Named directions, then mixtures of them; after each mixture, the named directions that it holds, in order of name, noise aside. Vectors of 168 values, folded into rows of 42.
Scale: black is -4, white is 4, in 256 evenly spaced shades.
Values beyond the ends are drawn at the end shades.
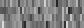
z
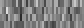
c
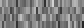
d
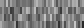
d, z.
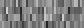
c, z.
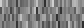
d.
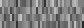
d.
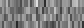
c, d.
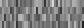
d.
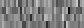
c, z.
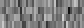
c, z.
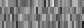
d.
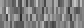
c.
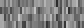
d, z.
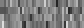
z.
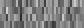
c.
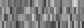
c, d.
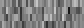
c, z.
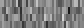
c, z.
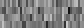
c, z.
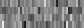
z.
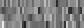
z.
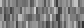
d, z.
